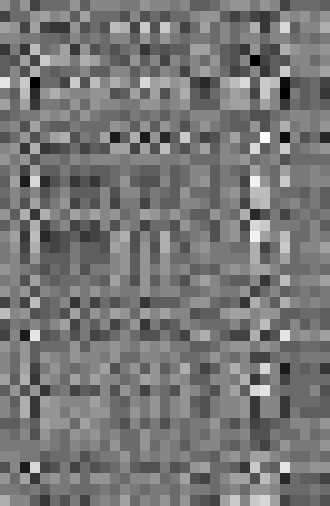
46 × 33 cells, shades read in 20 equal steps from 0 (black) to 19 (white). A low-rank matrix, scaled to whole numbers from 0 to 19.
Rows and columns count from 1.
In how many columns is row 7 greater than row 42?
12
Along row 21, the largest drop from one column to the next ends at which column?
5
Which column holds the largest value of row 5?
4
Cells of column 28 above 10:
4
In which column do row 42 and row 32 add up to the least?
9
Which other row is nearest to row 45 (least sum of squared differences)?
42
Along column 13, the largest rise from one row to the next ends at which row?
3
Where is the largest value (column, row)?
27, 13
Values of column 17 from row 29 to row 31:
12 6 9
